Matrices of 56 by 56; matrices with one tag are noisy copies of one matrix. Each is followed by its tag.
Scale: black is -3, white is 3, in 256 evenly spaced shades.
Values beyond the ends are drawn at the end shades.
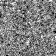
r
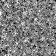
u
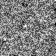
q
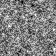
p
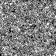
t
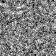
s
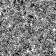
p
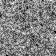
r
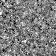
u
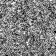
r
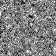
p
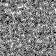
s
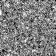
u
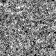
s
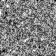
u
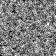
t
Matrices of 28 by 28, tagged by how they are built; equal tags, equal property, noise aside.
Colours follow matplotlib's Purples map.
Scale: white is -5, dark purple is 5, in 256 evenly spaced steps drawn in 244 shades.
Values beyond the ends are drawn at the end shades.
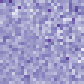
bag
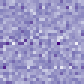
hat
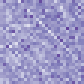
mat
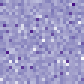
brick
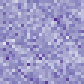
mat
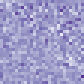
bag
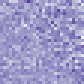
bag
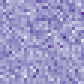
mat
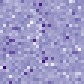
brick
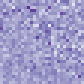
bag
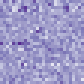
hat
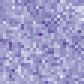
mat
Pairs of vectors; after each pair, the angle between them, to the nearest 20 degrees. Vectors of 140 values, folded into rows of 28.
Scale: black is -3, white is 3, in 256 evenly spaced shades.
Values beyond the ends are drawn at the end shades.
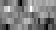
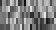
60 degrees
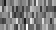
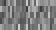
60 degrees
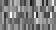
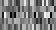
160 degrees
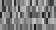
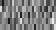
60 degrees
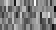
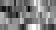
60 degrees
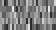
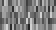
160 degrees
